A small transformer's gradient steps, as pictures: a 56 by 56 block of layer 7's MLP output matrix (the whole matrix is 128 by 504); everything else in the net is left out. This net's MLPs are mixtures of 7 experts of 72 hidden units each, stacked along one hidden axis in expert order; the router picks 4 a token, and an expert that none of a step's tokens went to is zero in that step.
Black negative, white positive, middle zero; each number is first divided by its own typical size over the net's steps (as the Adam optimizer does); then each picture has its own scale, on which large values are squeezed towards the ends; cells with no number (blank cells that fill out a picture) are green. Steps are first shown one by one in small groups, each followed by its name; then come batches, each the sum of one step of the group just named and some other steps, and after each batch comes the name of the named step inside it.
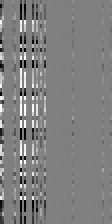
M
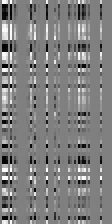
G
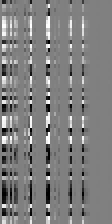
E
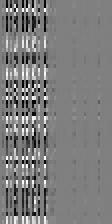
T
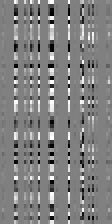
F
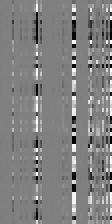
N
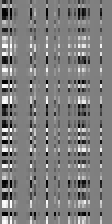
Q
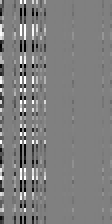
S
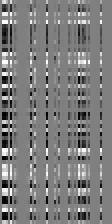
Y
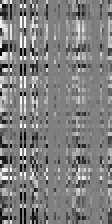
G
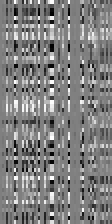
F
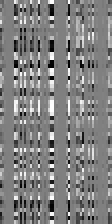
F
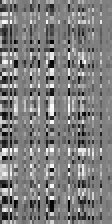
Y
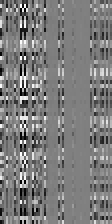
T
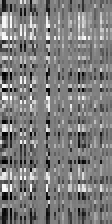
S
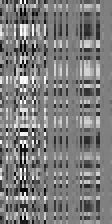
S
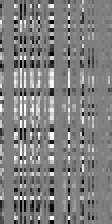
M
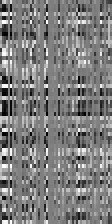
Y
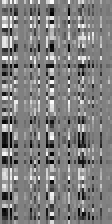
F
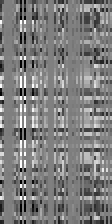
M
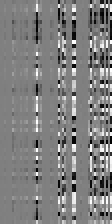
N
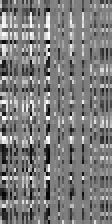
E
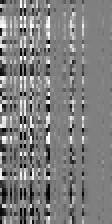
E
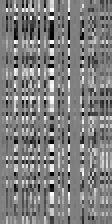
T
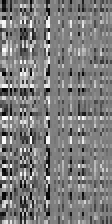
E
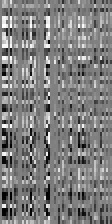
E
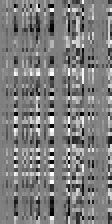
N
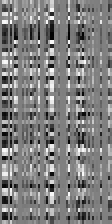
Y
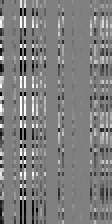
M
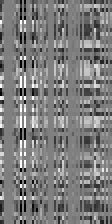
M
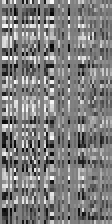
F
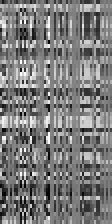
E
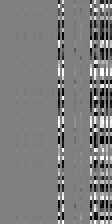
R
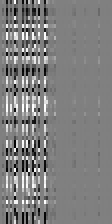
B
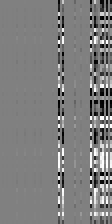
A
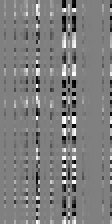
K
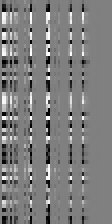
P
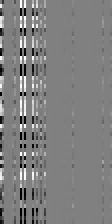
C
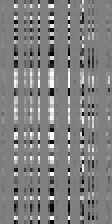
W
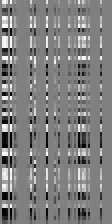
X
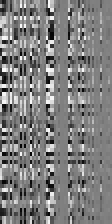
C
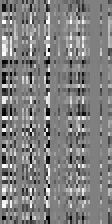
P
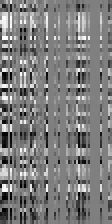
X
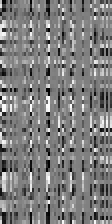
R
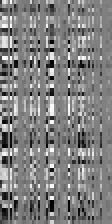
X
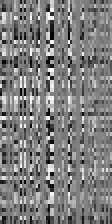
P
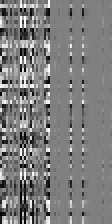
C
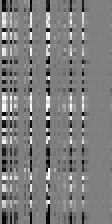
P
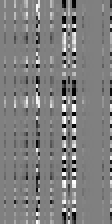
K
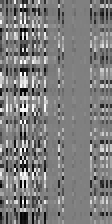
B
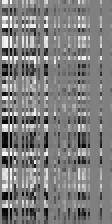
X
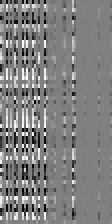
K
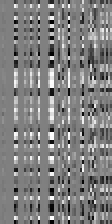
W
